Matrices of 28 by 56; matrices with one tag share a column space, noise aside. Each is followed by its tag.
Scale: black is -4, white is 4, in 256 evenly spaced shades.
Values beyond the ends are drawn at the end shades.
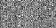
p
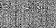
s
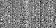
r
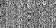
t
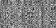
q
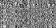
t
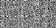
p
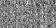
t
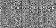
s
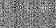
s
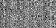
p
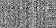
s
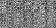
s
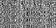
t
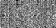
q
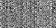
s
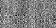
r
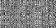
q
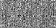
p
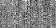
q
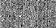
p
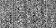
r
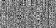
q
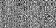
p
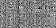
s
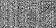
s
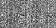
r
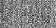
r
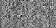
p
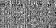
t
